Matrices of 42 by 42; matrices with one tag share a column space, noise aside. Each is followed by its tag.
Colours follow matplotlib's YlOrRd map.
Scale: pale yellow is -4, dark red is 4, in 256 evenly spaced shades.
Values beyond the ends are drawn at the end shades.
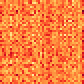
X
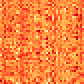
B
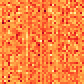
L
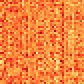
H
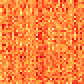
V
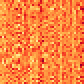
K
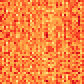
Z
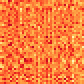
K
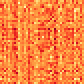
V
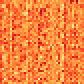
V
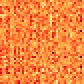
Z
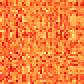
Z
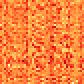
K
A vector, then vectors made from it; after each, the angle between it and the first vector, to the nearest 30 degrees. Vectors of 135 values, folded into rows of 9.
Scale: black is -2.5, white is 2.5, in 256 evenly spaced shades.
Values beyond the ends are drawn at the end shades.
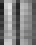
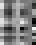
120 degrees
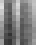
150 degrees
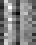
30 degrees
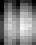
60 degrees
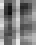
150 degrees
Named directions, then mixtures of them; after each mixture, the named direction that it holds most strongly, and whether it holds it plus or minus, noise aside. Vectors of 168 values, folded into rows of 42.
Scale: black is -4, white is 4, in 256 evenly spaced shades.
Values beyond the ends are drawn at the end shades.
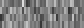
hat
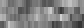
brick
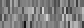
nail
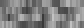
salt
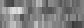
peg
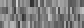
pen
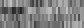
peg, minus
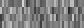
hat, plus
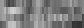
peg, plus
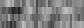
peg, minus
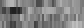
peg, minus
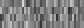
hat, plus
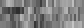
peg, minus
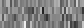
nail, minus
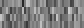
hat, minus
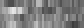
peg, plus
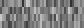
hat, minus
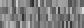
pen, plus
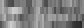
peg, plus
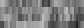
salt, minus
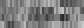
brick, minus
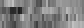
peg, minus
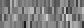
nail, plus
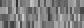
pen, minus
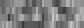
salt, plus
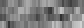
brick, minus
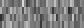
hat, plus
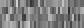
pen, plus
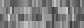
salt, minus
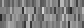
nail, plus
